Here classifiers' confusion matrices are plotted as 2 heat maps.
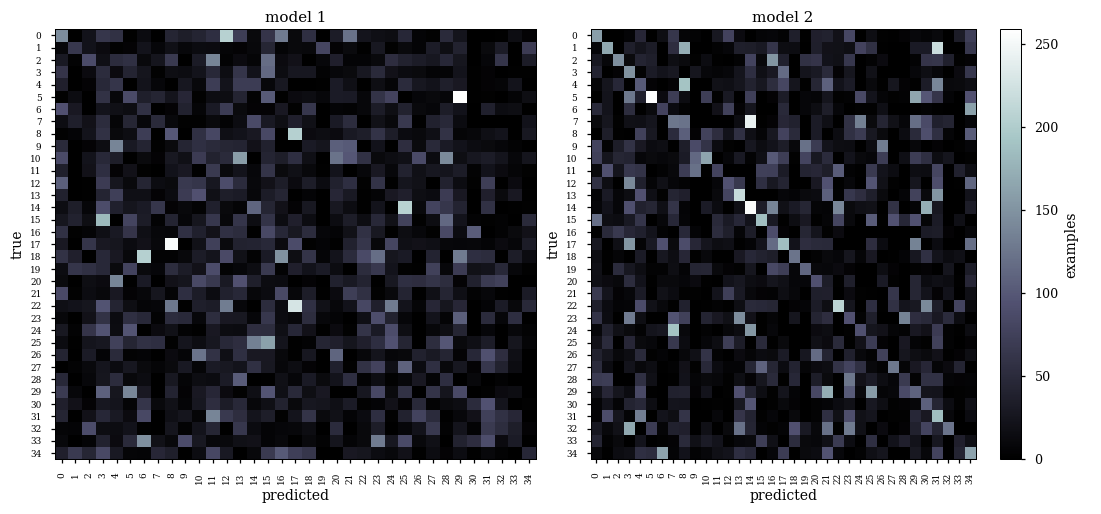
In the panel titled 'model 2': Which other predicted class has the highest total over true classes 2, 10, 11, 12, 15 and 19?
16
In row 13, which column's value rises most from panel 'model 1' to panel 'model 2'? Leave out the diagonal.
31
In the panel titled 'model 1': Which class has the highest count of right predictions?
0
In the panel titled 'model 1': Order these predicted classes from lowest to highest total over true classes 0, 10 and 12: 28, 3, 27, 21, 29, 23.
27, 29, 23, 3, 28, 21
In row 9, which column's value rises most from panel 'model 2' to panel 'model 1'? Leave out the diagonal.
4
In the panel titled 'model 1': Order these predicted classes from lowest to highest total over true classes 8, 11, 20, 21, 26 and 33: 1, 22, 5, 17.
1, 5, 22, 17
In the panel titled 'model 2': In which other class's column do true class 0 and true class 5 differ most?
29
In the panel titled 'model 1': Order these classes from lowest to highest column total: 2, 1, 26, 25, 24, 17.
1, 26, 2, 24, 17, 25
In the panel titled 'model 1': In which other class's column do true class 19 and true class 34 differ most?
16
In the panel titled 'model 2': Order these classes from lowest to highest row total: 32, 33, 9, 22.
33, 9, 22, 32
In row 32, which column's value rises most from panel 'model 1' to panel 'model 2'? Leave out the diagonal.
3
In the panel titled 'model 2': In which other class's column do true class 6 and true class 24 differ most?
7
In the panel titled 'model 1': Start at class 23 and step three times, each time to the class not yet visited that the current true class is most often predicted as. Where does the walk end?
15
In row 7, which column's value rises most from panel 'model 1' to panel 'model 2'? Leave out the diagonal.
14
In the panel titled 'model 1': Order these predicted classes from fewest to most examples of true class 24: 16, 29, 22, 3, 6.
6, 16, 29, 22, 3
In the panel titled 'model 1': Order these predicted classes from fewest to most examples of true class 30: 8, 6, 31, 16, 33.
33, 8, 16, 6, 31
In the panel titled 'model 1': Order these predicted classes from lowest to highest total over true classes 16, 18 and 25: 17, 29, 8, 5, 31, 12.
8, 17, 31, 5, 29, 12
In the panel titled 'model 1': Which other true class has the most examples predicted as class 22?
18
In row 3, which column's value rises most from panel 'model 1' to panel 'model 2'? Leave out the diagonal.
17
